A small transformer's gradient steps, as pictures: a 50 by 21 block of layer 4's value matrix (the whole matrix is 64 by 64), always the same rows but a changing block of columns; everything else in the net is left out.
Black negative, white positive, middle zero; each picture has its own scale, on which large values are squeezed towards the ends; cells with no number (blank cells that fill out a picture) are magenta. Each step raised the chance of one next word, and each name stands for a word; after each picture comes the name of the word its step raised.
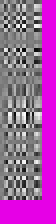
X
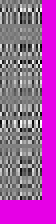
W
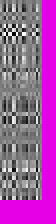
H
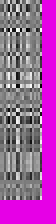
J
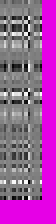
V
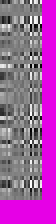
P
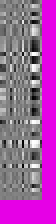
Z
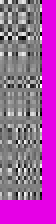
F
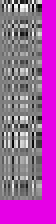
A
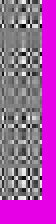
X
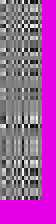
X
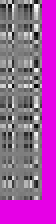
A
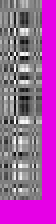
Z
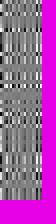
J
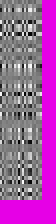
V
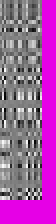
Z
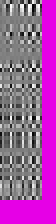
A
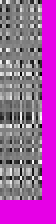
X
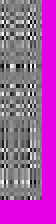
V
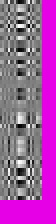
X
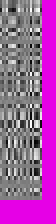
W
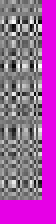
V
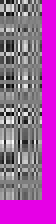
J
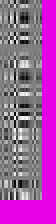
P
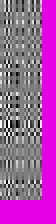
W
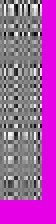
A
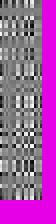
H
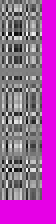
H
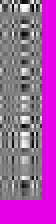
A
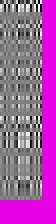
A
